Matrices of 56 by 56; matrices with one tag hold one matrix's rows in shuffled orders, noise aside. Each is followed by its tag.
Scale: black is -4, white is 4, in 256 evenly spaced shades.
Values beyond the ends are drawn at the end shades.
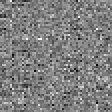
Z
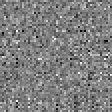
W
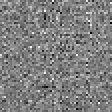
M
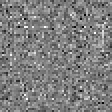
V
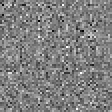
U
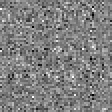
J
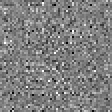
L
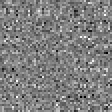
W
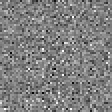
L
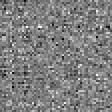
Z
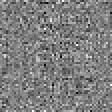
M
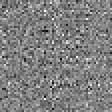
M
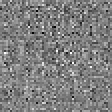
L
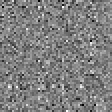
U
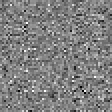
V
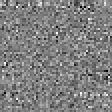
W
